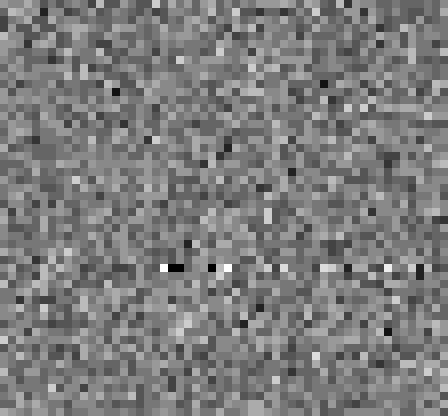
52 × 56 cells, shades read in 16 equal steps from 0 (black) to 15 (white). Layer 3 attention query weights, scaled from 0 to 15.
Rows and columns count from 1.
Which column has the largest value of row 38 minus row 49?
11
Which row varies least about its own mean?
52
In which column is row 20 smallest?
28
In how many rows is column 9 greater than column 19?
18
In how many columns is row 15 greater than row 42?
18
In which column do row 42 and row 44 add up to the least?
49
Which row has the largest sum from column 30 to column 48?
43
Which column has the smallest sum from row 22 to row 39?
22
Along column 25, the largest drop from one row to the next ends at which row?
32
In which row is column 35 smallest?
34
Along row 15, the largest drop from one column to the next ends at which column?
13
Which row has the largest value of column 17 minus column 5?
33
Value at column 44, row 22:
6
